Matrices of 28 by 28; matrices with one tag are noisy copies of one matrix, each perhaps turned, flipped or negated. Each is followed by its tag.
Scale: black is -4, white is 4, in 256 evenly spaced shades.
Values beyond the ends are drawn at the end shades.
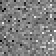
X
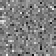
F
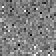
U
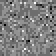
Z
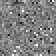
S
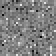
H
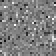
S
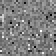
S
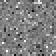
S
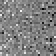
X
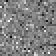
U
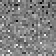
X
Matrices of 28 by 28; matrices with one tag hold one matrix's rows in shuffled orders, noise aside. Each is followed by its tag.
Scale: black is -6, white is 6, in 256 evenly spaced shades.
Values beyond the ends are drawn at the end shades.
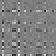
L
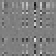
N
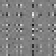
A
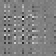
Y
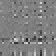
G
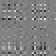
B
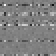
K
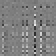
N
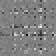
G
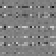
K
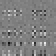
B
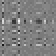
L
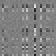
N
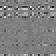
K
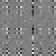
A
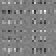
B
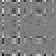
L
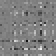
G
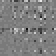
G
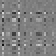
L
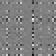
A
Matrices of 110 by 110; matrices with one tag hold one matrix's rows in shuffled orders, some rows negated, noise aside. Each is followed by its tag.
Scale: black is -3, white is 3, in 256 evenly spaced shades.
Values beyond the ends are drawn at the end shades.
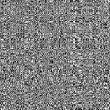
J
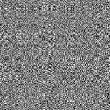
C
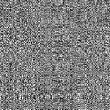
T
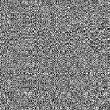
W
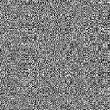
W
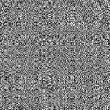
C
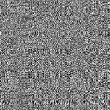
W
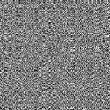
C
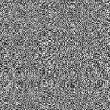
C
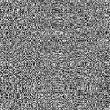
T
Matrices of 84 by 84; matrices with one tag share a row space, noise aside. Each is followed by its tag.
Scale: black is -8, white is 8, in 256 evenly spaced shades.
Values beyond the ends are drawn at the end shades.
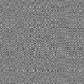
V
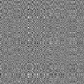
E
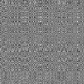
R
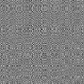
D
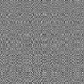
D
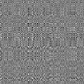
E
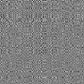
D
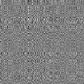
E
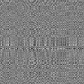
V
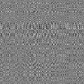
V
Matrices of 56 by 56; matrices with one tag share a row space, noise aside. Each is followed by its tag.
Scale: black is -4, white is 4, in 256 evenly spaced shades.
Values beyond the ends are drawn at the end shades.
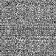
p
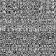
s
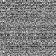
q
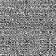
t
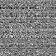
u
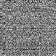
s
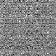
u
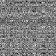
q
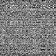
q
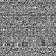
q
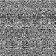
q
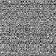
t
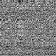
p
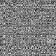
s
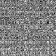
t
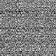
p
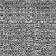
u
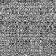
t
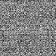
t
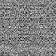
t
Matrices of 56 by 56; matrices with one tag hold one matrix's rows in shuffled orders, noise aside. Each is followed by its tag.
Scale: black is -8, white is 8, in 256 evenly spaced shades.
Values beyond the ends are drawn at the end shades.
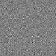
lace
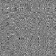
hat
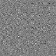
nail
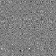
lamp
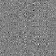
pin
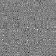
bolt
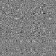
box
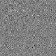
lace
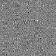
bolt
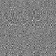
lace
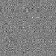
lace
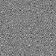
lamp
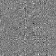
pin
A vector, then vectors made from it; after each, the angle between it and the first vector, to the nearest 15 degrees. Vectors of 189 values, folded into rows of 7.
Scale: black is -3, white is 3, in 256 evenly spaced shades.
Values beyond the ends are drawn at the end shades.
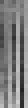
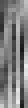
30 degrees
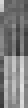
120 degrees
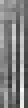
165 degrees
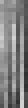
165 degrees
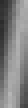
75 degrees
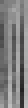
15 degrees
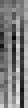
15 degrees
